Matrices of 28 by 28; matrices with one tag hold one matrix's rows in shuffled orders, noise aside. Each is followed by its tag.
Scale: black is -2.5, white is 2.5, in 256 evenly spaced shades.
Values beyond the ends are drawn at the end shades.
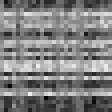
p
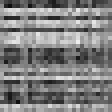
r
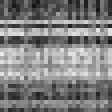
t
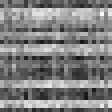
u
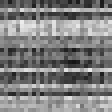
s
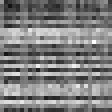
r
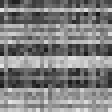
t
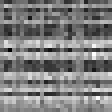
p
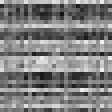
u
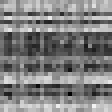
p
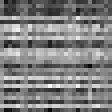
r
